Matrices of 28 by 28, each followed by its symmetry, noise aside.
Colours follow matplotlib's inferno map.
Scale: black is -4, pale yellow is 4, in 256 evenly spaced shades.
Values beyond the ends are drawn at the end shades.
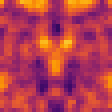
mirrored left to right.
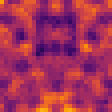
mirrored left to right.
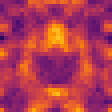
mirrored left to right.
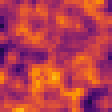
no symmetry.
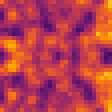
mirrored top to bottom.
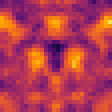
mirrored left to right.
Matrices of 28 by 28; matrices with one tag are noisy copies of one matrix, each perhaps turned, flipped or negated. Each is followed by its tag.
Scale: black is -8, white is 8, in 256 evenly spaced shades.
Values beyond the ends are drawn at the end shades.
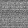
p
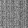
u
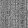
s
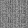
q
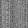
p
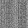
p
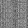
p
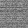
q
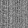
q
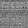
p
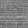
q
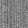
q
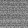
u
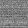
s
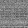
s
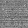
q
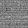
q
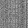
s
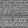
p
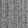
u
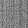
u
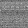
p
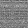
s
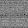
p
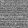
q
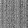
u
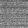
u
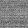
s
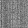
s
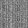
q
